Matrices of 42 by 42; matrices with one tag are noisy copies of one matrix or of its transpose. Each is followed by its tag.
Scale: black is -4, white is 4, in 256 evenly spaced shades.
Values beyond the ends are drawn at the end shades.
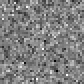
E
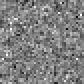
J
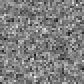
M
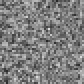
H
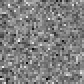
H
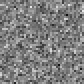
J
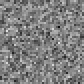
J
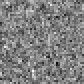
J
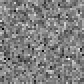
E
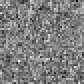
J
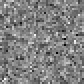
E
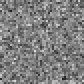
H
